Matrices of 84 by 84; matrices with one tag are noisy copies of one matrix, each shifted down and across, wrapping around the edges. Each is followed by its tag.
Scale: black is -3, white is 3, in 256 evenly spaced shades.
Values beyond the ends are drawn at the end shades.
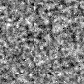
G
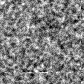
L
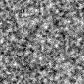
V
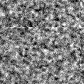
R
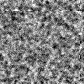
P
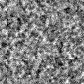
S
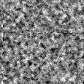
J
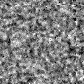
G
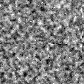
J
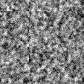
S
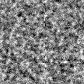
P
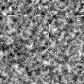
L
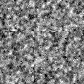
S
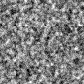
S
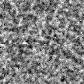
P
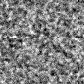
P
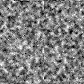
J
